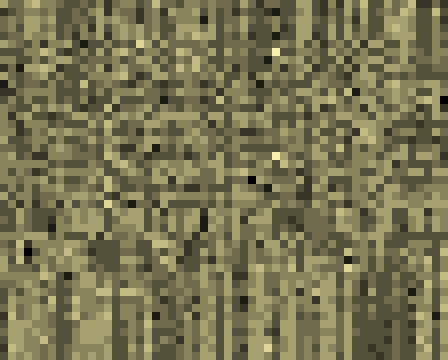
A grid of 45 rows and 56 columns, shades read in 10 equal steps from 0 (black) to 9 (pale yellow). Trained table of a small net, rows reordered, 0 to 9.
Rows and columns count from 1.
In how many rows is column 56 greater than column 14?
19
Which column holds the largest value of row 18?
47
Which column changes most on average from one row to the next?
21
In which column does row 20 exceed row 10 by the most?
35
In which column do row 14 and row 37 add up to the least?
46
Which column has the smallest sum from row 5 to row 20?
3
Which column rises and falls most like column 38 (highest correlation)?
5
